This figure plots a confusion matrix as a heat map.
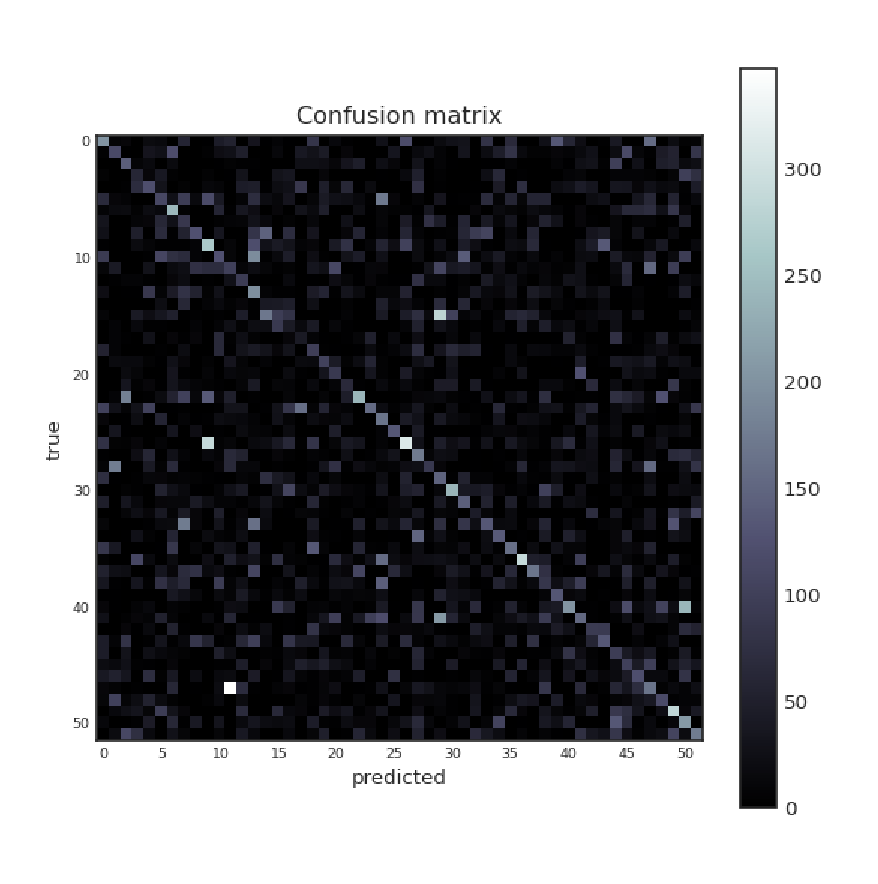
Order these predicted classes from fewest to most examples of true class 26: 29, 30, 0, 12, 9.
12, 30, 29, 0, 9
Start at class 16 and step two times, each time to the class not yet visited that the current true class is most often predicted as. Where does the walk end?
29
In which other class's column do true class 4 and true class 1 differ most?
6
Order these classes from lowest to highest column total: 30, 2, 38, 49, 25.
25, 2, 30, 38, 49
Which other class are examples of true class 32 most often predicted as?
51
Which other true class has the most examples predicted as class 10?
38
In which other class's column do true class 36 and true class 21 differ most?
24
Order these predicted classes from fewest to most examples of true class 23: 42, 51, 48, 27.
48, 27, 42, 51
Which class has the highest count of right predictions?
26
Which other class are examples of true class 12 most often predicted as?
27
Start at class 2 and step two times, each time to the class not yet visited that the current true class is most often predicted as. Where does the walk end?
40
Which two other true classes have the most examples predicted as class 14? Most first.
15, 8
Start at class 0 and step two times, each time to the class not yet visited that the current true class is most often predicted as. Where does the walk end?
11
